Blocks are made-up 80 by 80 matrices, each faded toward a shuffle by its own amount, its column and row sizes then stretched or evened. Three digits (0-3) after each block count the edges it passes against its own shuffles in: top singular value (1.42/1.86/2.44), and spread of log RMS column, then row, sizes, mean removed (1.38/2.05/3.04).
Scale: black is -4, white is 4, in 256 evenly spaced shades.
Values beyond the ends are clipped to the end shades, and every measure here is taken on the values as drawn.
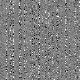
1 3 0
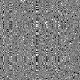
3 2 0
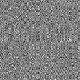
3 0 1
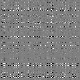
3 2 3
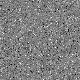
0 0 0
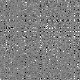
2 2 2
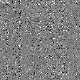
0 2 2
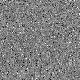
1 0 0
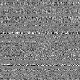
2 0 3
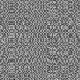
3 1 1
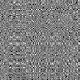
3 1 2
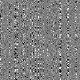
3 3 0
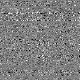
0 1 3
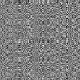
3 3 1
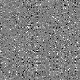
2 2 0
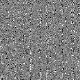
1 2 0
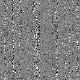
0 3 0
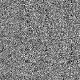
1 1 0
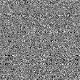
1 1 2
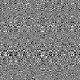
3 0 3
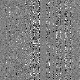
2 3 0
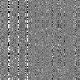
3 3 0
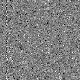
2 1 0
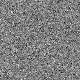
0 0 0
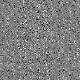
1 2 0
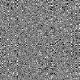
2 2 1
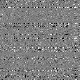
2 1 3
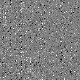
0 2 0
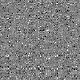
2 1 1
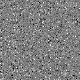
1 1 1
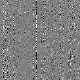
2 3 0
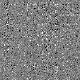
1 2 1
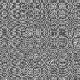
3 0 2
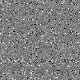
1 0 2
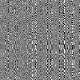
3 3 0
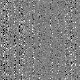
0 3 0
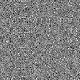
2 1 0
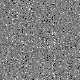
0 2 0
